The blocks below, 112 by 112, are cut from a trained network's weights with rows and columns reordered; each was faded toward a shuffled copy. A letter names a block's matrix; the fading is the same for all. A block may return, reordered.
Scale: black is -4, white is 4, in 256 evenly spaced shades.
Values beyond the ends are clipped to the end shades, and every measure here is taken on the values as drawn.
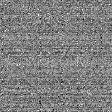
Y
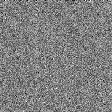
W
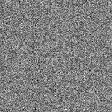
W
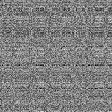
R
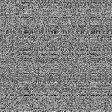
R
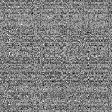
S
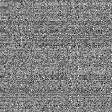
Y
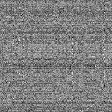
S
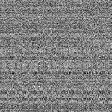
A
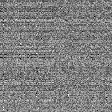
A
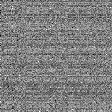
S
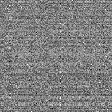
S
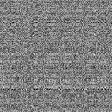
R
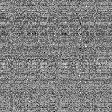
A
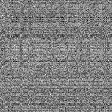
A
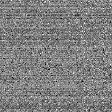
Y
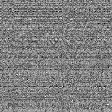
A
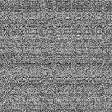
A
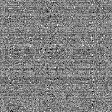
Y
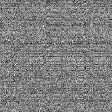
S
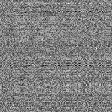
R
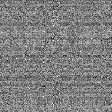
S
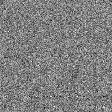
W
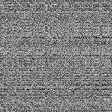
A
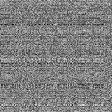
R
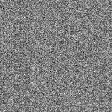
W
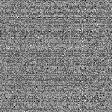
S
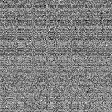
A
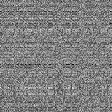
R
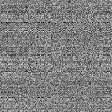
R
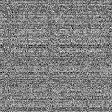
A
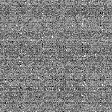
Y
